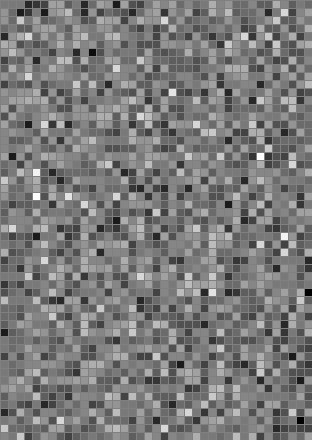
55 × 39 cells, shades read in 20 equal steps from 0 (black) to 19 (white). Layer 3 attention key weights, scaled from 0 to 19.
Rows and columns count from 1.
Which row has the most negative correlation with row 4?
51
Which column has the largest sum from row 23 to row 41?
27
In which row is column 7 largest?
40
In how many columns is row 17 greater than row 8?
19
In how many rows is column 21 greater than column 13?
18
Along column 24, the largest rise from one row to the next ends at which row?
52
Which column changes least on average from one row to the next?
2
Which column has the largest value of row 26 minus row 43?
11
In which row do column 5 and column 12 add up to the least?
30
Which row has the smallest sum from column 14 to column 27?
24
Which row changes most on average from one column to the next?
16
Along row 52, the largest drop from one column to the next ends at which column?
38
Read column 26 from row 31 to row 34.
7 9 12 9
